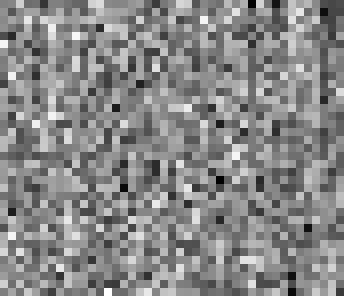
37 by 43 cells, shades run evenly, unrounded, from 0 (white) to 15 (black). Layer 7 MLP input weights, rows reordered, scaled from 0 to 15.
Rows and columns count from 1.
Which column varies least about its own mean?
40
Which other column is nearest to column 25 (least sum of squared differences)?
19
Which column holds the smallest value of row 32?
3
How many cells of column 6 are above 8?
11
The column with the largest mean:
41
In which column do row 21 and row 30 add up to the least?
10
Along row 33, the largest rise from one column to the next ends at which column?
29
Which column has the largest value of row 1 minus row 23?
32
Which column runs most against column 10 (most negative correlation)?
33
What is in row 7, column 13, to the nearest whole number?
7
